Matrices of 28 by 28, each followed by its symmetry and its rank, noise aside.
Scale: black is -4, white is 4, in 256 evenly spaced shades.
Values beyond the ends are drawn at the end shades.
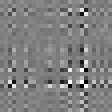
symmetric, rank one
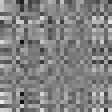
no symmetry, rank two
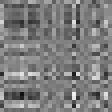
no symmetry, rank two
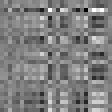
no symmetry, rank one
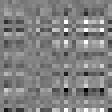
no symmetry, rank one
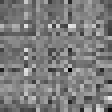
symmetric, rank three
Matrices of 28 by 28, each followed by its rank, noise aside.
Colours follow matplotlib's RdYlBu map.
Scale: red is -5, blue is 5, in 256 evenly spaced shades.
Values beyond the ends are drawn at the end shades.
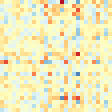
four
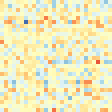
six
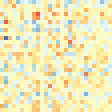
six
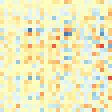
four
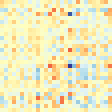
three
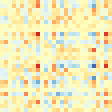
three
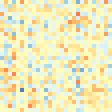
six
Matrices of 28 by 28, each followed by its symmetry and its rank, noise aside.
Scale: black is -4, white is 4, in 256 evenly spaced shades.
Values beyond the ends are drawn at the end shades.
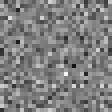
antisymmetric, rank eight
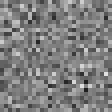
antisymmetric, rank six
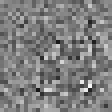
symmetric, rank six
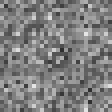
symmetric, rank eight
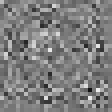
symmetric, rank eight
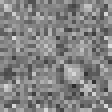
symmetric, rank four
